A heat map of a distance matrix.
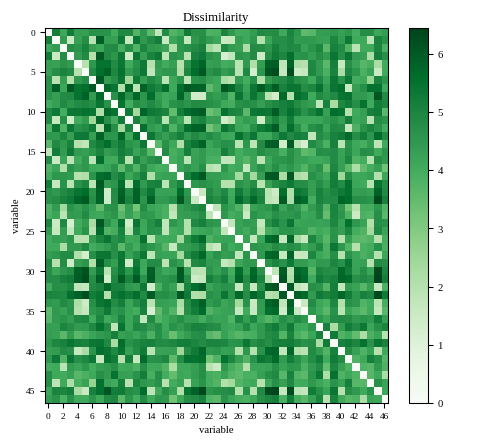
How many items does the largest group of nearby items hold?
11
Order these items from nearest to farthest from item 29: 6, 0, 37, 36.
6, 36, 37, 0
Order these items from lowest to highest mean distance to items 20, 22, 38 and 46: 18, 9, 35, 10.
35, 10, 18, 9
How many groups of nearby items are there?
9
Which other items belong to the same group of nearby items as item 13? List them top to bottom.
36
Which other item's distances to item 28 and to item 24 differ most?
3
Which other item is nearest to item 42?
23
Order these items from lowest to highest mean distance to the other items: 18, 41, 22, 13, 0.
22, 18, 0, 41, 13
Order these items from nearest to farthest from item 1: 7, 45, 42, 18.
42, 18, 45, 7
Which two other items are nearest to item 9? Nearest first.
37, 39
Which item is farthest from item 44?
7
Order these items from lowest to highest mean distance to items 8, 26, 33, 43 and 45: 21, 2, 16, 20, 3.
20, 21, 16, 2, 3
